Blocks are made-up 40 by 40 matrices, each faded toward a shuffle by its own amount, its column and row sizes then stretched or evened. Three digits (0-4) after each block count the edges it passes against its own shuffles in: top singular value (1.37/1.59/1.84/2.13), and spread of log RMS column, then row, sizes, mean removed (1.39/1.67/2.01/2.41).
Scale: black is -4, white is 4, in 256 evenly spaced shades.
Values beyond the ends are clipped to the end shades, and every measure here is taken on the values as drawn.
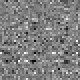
2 1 3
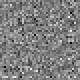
0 1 2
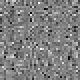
3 0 1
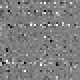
0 2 3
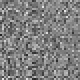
3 2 0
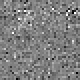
1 1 1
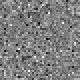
0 1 0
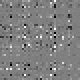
3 4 4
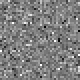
0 0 0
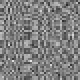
4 1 0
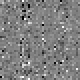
0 3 0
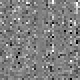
0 4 1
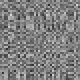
4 2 3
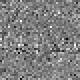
0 0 2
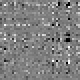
2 3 4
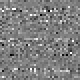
0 0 4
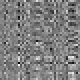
4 4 3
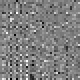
4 3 2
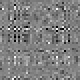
4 3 4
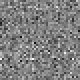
1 0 1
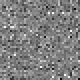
1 2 0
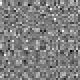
4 0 2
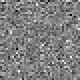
2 0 0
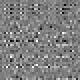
4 1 4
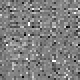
3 2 1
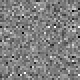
2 0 1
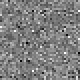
1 0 2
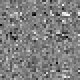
2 3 2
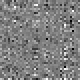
2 4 2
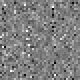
0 1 0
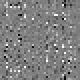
1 4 1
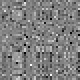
4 2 0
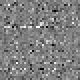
0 3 3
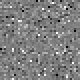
0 0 0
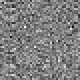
3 0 0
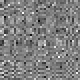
4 1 1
